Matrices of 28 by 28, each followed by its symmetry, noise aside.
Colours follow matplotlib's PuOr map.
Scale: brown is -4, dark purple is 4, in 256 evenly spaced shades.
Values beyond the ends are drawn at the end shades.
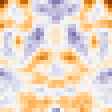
mirrored left to right.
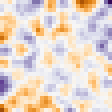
antisymmetric.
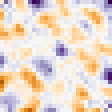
symmetric across the other diagonal.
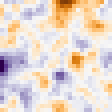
antisymmetric.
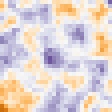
symmetric across the other diagonal.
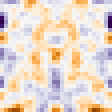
mirrored left to right.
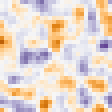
antisymmetric.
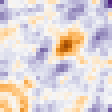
symmetric across the other diagonal.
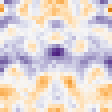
mirrored left to right.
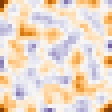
symmetric across the other diagonal.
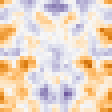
mirrored left to right.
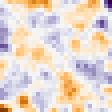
antisymmetric.
